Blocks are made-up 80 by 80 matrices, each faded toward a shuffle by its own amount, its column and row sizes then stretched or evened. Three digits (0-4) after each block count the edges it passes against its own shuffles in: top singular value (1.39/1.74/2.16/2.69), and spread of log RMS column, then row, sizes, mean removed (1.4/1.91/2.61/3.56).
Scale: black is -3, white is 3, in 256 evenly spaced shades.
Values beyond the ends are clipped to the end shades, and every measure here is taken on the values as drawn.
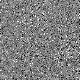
0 2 0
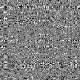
3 0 3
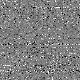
0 0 3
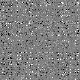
0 2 3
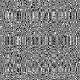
4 3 0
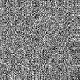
3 1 0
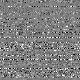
2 0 4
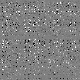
0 2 3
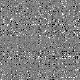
2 2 3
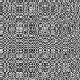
4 2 3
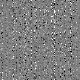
1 3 0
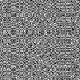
4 1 0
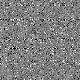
2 0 2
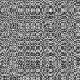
4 3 1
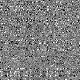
2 0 3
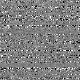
0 1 4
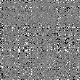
1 3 3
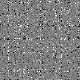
1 3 2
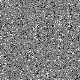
0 1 1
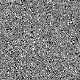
0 2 0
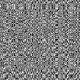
4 3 1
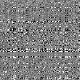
3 2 4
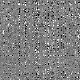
1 4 2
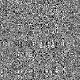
2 2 1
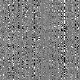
2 4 1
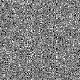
2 1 0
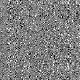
2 2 0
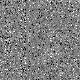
1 2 0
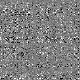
1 3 3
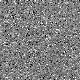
1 0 1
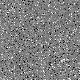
0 1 0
